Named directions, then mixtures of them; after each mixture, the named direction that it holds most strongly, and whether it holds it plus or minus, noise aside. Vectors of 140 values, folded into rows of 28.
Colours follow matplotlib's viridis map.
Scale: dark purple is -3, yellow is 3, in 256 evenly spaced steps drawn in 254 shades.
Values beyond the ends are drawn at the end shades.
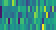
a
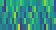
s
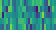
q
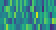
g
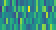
a, plus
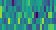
a, minus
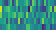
a, minus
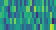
g, minus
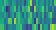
g, minus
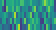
s, plus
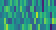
g, plus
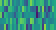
q, plus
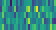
q, minus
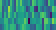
q, plus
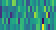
a, plus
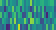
s, plus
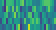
s, plus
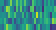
g, plus
